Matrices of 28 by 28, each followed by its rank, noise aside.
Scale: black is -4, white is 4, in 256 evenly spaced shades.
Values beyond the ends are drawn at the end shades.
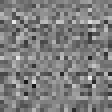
four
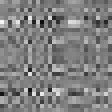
two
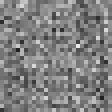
eight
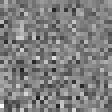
eight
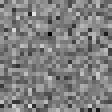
eight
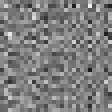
four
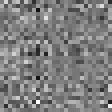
three
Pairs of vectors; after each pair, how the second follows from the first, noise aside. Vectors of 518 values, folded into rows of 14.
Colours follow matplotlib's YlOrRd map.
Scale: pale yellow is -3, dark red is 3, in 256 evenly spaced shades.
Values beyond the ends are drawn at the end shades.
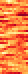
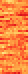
shrunk.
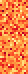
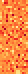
wrapped around, partly zeroed.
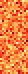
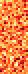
shuffled.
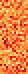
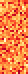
shuffled.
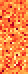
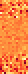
wrapped around, partly zeroed.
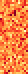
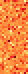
wrapped around, partly zeroed.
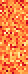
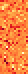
wrapped around, partly zeroed.
